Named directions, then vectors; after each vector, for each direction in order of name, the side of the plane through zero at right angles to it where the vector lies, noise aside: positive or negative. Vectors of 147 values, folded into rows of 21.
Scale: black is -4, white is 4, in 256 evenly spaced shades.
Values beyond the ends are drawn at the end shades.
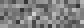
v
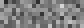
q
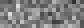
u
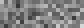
positive, negative, negative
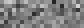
negative, negative, negative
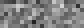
positive, positive, positive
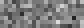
positive, negative, positive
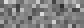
negative, negative, negative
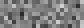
positive, negative, positive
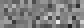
positive, negative, positive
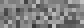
negative, negative, positive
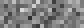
negative, negative, negative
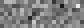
negative, negative, negative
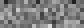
positive, positive, negative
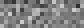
positive, positive, positive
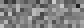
positive, positive, positive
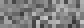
positive, negative, positive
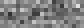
negative, negative, negative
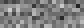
positive, positive, positive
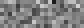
negative, negative, negative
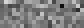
negative, negative, negative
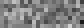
negative, positive, negative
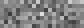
negative, negative, positive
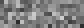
negative, positive, positive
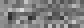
positive, negative, negative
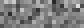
negative, negative, negative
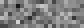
positive, negative, negative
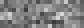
positive, positive, negative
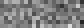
negative, positive, negative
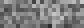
negative, negative, positive
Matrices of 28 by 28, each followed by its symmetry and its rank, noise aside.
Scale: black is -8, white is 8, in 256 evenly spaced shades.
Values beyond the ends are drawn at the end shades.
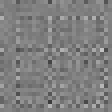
antisymmetric, rank two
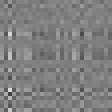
no symmetry, rank one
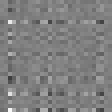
no symmetry, rank one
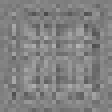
no symmetry, rank two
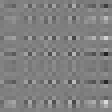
no symmetry, rank one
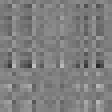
no symmetry, rank one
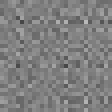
no symmetry, rank three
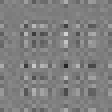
symmetric, rank one
